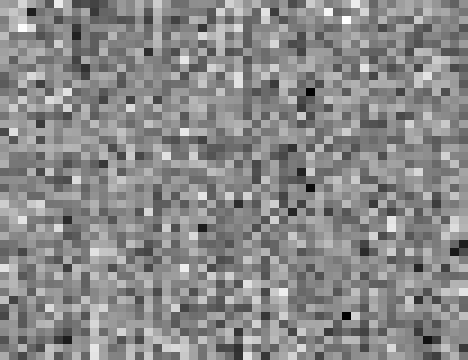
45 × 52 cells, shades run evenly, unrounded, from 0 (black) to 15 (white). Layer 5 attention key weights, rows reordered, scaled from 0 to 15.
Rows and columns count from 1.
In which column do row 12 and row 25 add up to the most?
8
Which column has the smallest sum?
34
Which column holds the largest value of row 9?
41
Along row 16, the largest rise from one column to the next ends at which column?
6
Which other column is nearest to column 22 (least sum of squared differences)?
38
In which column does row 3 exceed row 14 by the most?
39
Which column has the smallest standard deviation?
45
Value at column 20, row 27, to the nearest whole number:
9
